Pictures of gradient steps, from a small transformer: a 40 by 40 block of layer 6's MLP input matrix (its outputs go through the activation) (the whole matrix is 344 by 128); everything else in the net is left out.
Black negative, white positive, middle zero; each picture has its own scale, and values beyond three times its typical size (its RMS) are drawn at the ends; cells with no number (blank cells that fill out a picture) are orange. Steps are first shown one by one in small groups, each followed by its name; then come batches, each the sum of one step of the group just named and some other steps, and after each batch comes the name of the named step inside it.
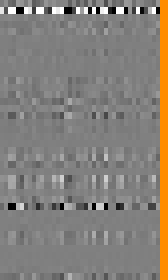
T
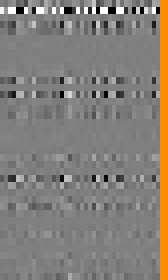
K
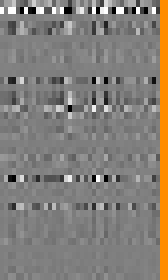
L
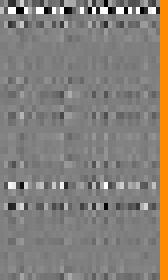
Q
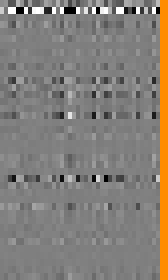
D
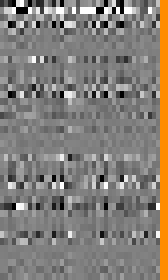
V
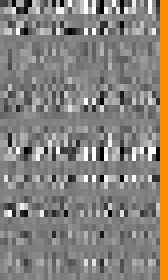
V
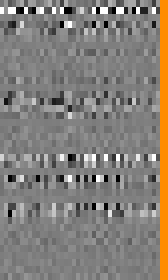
L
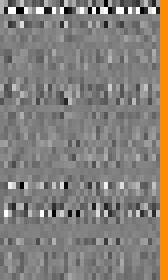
Q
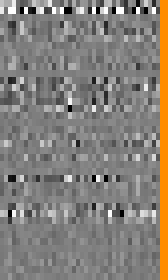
L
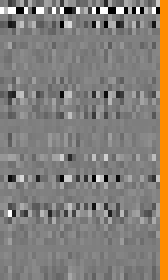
K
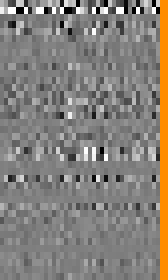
D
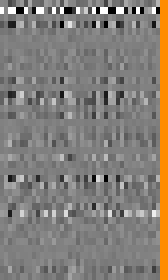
K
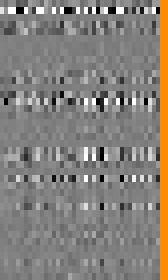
K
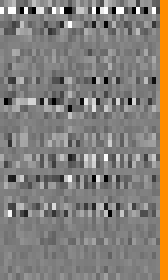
L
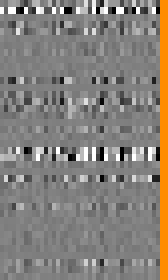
L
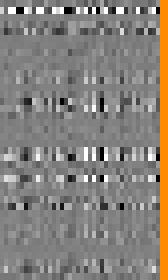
T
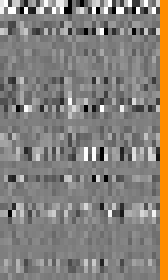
L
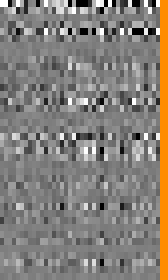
V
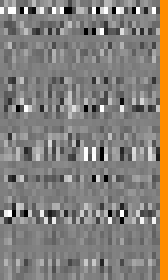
L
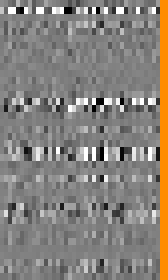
T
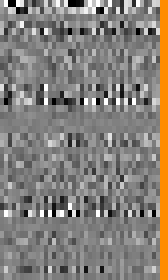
V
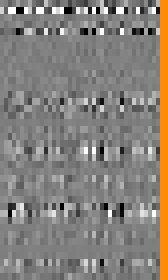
T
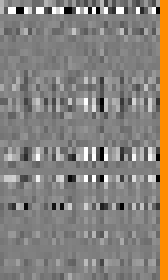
T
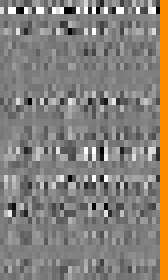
T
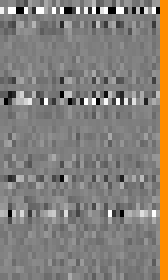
K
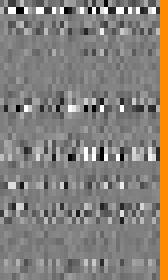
Q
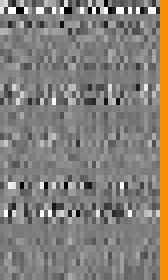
Q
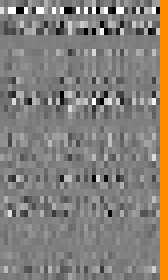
K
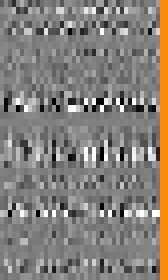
V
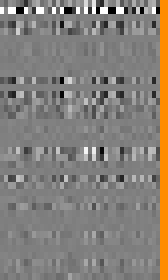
K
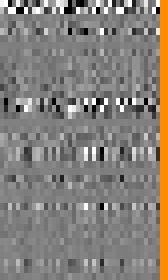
D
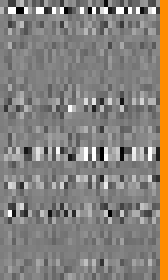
Q
